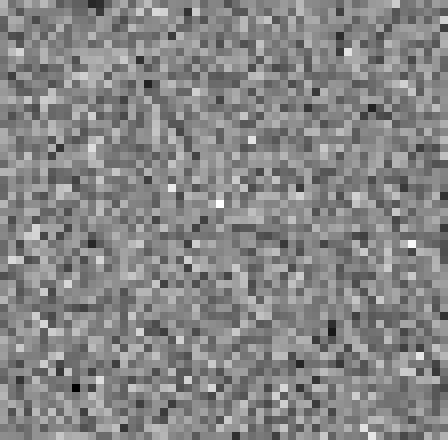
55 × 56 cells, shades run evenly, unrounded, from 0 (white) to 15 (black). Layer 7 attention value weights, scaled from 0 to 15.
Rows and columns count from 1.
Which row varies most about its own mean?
49
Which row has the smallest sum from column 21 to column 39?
25
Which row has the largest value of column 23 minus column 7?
17
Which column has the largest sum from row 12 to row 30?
16
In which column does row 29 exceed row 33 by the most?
2
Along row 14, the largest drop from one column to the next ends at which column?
6
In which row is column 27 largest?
50
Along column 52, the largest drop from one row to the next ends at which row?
31
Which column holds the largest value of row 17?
23
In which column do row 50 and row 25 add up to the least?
45
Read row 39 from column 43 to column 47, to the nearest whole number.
7 8 5 7 9
